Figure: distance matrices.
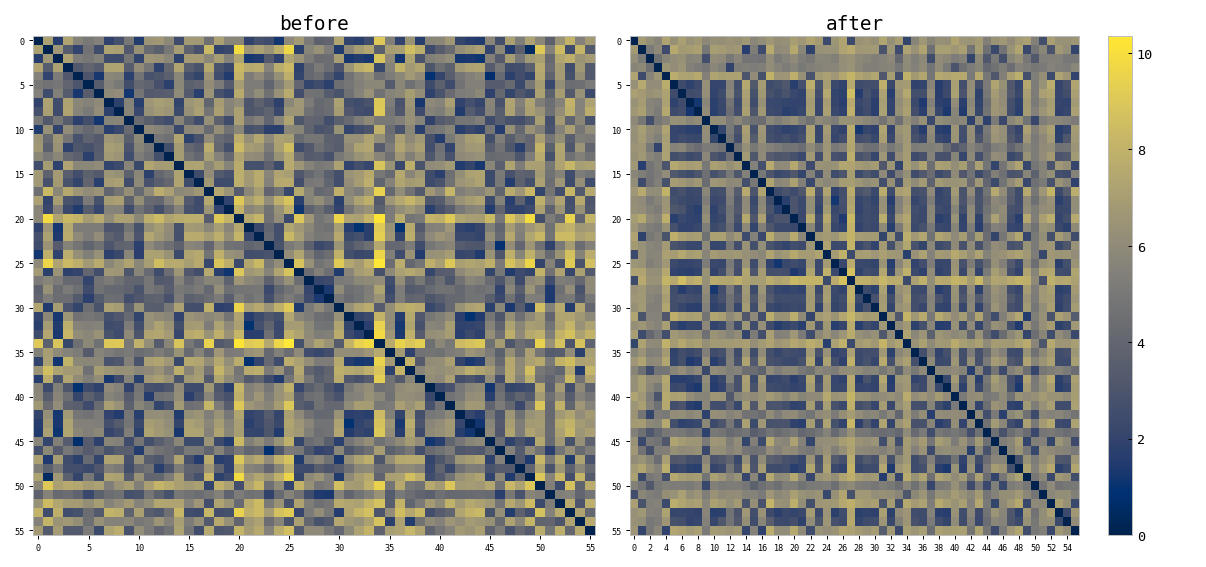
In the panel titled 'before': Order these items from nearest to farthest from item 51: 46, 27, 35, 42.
46, 27, 35, 42
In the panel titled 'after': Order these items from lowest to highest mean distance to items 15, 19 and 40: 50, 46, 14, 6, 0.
6, 50, 46, 14, 0
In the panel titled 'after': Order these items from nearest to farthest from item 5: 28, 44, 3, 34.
28, 44, 3, 34
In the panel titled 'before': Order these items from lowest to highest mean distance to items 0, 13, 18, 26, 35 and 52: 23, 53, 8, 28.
28, 23, 53, 8
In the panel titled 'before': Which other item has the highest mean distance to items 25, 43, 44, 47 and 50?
34
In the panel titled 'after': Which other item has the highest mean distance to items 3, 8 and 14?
27
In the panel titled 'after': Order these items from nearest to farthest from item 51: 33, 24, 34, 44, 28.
24, 34, 44, 33, 28
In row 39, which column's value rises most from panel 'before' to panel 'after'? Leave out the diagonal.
4
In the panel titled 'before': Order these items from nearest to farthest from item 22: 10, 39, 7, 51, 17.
10, 7, 51, 39, 17
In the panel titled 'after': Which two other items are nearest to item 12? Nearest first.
3, 40
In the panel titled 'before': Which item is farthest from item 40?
20
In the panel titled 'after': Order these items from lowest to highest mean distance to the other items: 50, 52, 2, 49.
50, 2, 49, 52
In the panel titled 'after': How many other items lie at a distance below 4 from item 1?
10
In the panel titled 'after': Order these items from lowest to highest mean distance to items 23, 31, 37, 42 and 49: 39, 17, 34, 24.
39, 17, 24, 34
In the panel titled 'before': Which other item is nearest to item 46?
23
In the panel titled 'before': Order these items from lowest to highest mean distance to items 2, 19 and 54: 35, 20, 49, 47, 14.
35, 14, 47, 49, 20
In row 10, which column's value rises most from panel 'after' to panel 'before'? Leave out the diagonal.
53
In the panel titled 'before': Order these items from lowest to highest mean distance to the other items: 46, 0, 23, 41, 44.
46, 23, 0, 44, 41
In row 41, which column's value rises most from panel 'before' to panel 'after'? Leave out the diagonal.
27
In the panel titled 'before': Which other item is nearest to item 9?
6
